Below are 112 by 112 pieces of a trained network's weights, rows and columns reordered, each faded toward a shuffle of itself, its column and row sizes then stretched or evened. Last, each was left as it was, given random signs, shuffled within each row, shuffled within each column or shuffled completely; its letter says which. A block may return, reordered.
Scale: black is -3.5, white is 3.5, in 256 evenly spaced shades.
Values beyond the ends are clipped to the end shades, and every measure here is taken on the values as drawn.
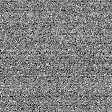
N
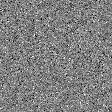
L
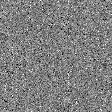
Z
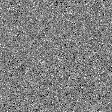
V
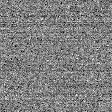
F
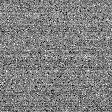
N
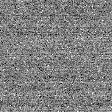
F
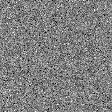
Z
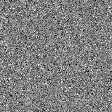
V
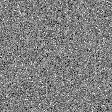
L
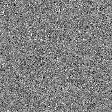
V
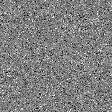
N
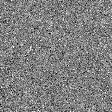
V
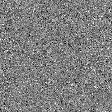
V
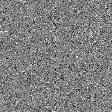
V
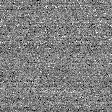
N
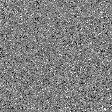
V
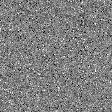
Z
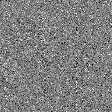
Z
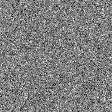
V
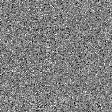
F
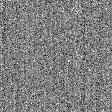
Z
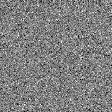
F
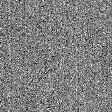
Z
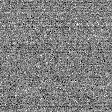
N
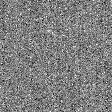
Z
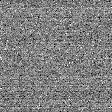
F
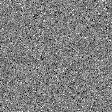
Z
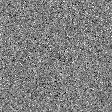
L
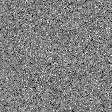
Z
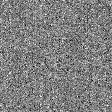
Z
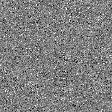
V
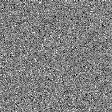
F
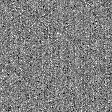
Z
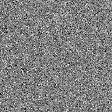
V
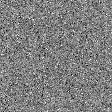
Z
